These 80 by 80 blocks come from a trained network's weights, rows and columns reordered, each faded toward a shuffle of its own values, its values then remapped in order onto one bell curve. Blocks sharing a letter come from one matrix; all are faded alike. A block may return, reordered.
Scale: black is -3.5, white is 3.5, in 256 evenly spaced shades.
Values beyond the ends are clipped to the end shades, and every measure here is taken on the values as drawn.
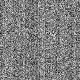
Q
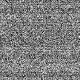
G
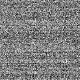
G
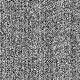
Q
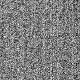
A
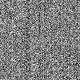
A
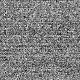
G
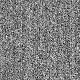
A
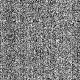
Q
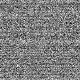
G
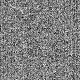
A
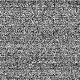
G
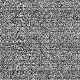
G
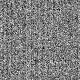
A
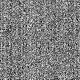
Q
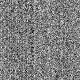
A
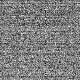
G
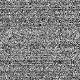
G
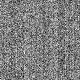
A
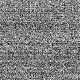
G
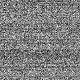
G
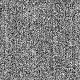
A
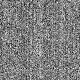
Q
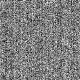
Q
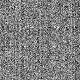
Q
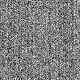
Q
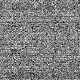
G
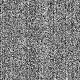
A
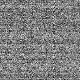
G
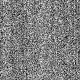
A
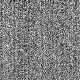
Q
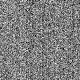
A
